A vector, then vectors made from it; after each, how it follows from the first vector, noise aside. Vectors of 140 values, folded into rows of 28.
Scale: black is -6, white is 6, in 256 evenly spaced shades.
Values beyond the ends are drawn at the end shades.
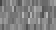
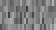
reversed, negated.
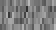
reversed, negated.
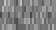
wrapped around.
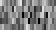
negated, scaled up.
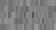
reversed, negated, shrunk.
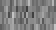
reversed, negated.
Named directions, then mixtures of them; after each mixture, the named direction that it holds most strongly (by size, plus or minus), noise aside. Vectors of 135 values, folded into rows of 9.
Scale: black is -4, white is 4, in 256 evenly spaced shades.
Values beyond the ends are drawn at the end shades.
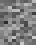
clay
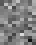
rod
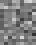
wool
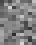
rod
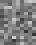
wool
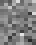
rod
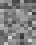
wool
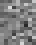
clay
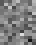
rod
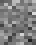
rod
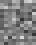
wool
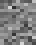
clay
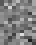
rod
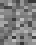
wool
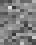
clay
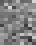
rod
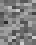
clay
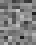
wool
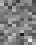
rod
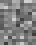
wool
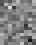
rod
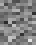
rod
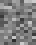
wool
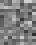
wool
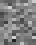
clay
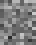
wool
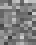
wool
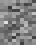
clay
